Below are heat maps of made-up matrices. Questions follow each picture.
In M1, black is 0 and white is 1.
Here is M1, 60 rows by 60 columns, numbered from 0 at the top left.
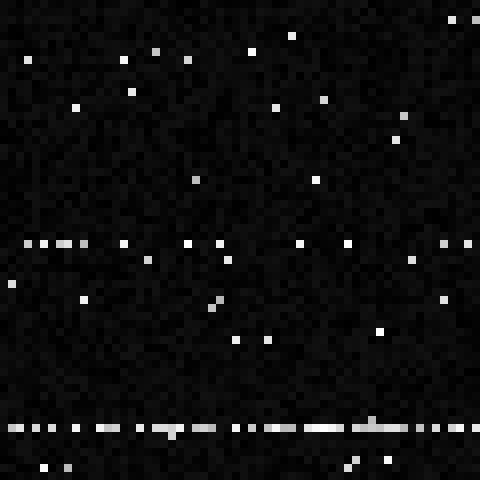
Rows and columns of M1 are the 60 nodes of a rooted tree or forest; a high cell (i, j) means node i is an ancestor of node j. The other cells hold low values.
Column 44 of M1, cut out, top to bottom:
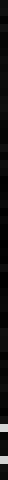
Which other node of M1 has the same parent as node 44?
48
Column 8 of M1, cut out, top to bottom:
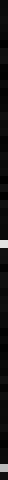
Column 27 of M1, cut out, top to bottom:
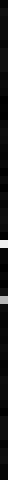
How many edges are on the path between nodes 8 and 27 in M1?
4
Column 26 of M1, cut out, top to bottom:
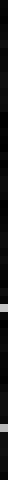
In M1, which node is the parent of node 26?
38
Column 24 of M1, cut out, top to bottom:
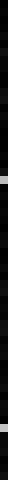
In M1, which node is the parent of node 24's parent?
53
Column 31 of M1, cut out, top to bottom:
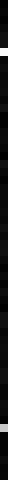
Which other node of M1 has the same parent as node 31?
19
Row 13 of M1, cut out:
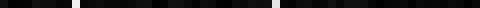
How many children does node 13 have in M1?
2
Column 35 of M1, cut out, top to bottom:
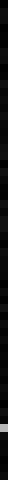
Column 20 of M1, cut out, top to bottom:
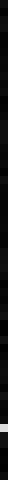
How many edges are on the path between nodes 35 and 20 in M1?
2
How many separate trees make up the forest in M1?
5
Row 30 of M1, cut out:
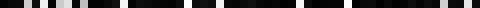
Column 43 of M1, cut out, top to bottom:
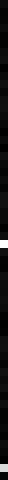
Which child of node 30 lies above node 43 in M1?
58
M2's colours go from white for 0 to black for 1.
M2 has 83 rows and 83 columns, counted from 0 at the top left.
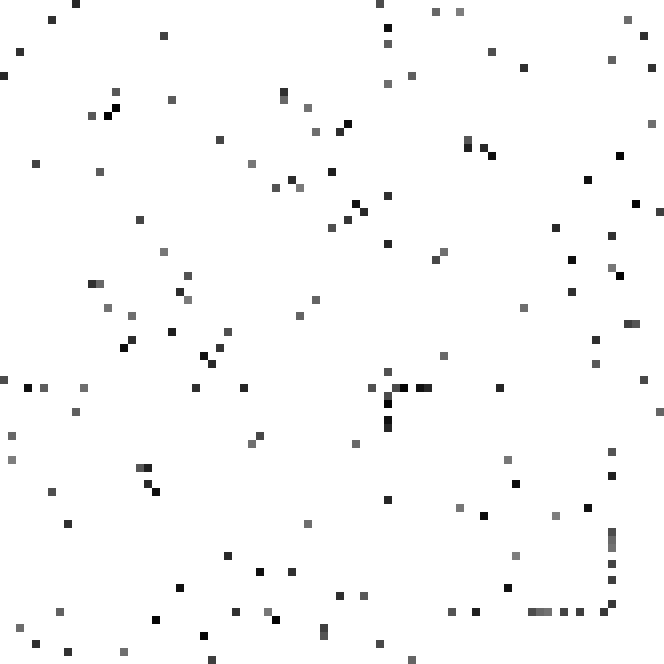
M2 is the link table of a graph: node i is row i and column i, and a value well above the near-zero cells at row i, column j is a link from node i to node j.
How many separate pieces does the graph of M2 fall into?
5
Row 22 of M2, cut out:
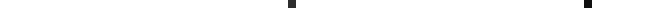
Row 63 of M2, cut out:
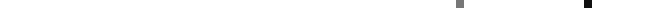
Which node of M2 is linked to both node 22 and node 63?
node 73
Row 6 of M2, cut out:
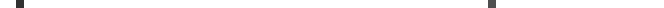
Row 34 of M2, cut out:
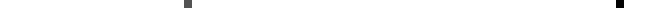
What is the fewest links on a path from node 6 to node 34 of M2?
4
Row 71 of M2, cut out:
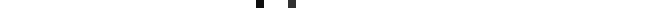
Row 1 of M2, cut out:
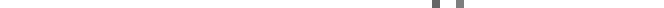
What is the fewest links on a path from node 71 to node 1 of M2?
3
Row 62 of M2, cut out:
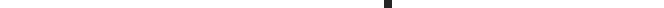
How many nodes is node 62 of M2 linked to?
1
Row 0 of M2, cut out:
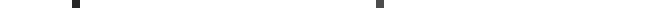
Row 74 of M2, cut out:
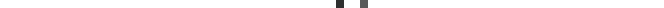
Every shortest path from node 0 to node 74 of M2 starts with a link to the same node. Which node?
node 9
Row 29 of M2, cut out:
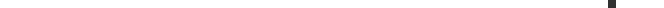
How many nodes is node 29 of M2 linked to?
1
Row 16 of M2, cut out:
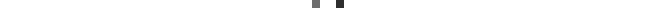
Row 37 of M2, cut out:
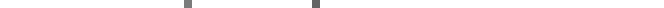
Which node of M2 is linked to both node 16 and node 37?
node 39
